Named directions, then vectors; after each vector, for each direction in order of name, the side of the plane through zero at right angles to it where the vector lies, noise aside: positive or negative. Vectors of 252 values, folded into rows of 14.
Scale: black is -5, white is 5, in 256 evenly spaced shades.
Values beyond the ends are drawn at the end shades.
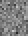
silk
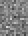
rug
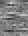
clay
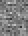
positive, negative, positive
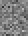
negative, positive, negative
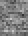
negative, positive, positive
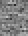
positive, negative, positive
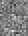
negative, negative, positive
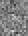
negative, negative, positive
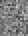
positive, positive, positive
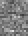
negative, negative, positive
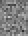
positive, negative, positive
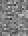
positive, negative, positive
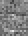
negative, negative, positive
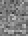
negative, negative, positive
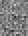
positive, positive, negative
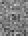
positive, positive, negative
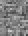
negative, negative, negative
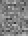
positive, negative, positive
